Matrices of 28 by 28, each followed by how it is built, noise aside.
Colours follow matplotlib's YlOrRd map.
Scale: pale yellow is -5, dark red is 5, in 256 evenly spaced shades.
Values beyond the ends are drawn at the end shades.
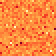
sparse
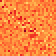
banded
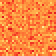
low rank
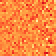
uneven columns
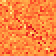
banded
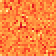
block diagonal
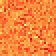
block diagonal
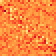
banded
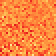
lower triangular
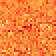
uneven rows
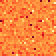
sparse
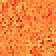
block diagonal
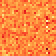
uneven columns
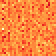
uneven columns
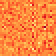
low rank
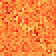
banded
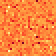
sparse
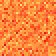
Hankel
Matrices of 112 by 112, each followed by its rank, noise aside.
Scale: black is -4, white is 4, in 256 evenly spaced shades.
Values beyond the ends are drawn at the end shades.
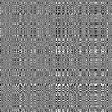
two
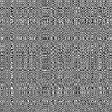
four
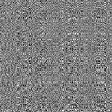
eight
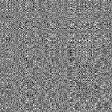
eight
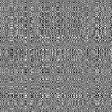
four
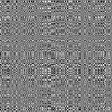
three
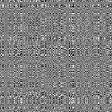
four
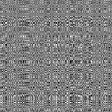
four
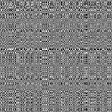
three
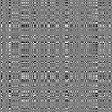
two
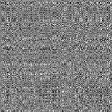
eight
